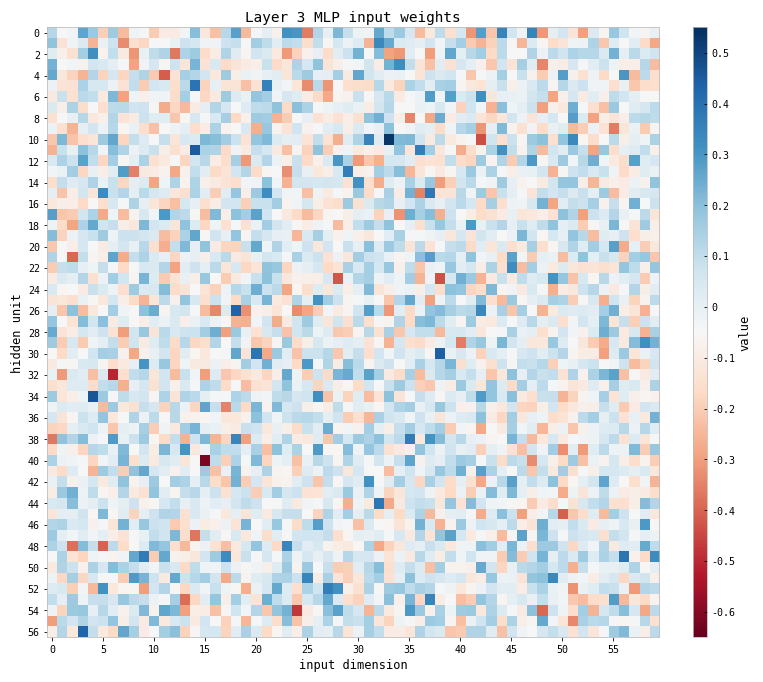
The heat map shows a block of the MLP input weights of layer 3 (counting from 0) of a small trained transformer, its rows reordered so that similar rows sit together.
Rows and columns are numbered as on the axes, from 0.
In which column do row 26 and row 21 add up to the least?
19
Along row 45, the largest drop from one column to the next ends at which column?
50
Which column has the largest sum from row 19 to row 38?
9
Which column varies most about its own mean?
42
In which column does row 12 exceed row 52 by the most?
57
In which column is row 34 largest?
4
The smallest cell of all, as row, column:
40, 15
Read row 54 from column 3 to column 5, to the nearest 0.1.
0.2 0 0.1
